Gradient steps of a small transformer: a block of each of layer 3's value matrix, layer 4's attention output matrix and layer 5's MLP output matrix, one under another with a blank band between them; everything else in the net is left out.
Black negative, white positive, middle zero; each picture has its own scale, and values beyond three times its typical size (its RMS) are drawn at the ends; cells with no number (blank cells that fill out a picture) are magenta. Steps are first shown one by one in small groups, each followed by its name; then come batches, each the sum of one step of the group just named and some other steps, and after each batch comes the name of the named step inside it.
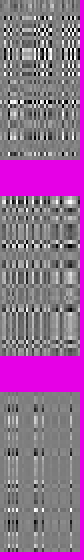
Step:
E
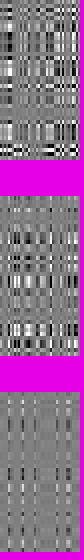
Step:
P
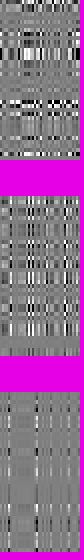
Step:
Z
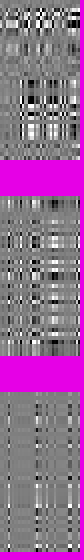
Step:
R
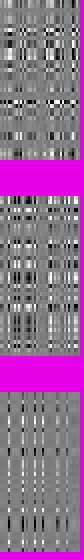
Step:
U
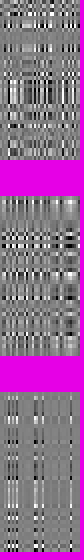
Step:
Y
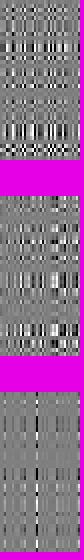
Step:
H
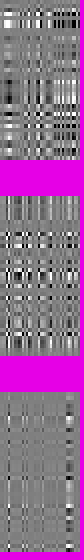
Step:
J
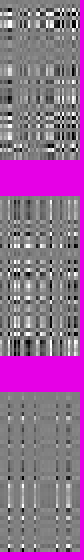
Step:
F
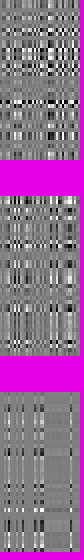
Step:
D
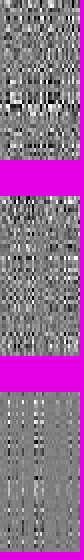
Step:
D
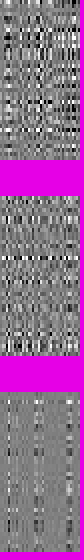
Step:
E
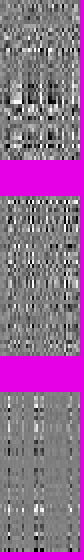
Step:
D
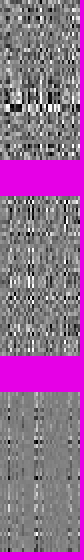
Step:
P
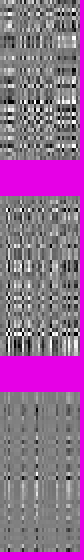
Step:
F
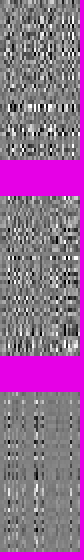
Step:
H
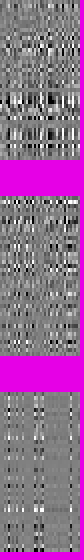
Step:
D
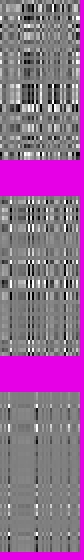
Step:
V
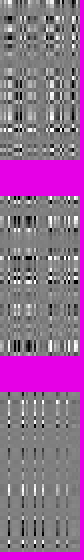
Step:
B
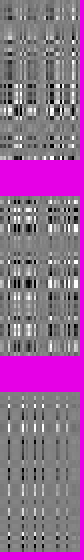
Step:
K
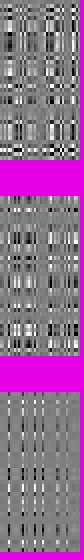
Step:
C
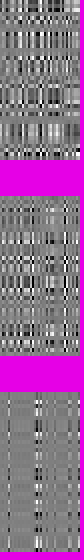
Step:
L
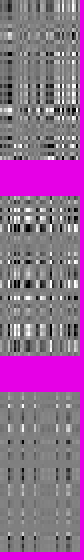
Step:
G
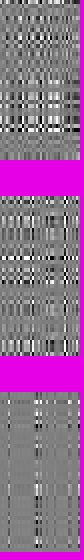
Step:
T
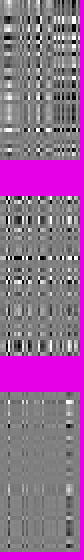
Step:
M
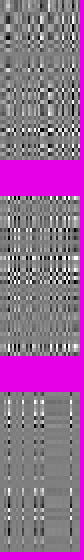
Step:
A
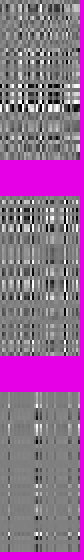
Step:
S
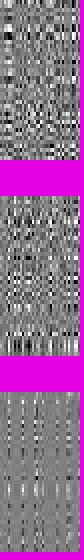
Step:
B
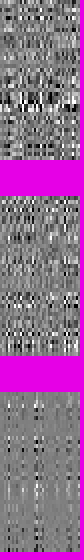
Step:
S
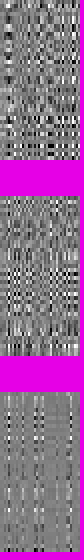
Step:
A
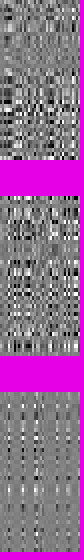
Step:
G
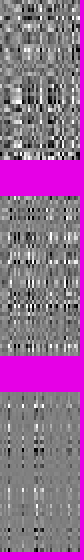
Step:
V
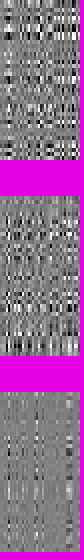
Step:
M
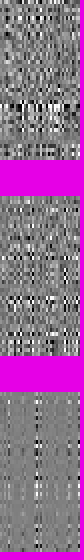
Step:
T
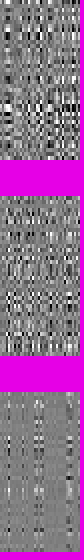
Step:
T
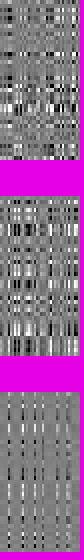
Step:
K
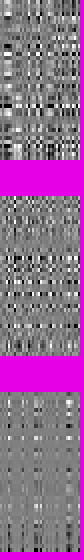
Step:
M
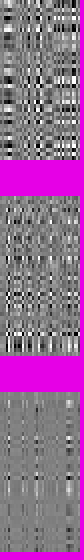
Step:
M
